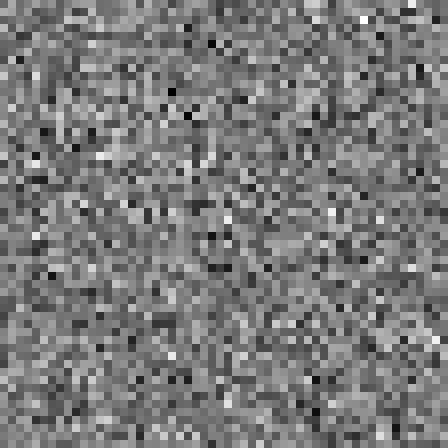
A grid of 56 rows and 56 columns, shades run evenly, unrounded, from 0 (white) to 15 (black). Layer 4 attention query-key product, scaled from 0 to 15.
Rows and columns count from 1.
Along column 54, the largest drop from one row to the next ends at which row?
17
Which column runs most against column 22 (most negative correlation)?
5
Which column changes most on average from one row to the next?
52
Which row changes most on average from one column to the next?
27
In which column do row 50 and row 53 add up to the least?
13
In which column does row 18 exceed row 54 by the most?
12
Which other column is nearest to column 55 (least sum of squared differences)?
1
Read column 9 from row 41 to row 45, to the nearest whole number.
7 8 5 8 10
